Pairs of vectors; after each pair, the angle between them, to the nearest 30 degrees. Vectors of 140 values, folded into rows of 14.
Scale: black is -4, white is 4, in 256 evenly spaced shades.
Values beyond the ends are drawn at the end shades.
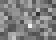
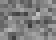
150 degrees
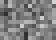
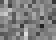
150 degrees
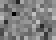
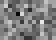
90 degrees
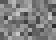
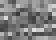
120 degrees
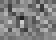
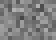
30 degrees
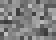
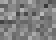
60 degrees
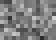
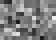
30 degrees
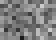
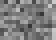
90 degrees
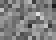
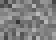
60 degrees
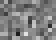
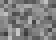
150 degrees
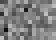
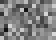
30 degrees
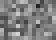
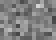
150 degrees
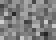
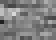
120 degrees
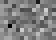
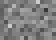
150 degrees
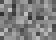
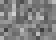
150 degrees
